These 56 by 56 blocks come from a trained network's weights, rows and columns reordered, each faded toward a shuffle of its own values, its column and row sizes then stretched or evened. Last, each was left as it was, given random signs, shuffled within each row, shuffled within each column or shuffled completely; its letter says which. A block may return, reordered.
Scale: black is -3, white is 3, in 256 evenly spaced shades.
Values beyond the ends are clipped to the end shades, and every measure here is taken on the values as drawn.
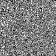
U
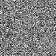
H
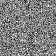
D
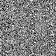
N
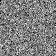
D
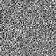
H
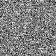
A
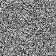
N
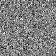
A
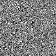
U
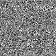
A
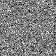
A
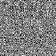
H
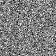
D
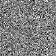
U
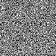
H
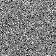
N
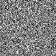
U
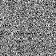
A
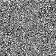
N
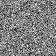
D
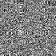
H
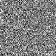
H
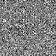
H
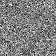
A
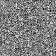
N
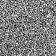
N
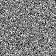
D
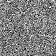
D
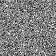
D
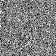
N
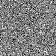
D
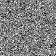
A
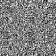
H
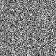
H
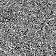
A
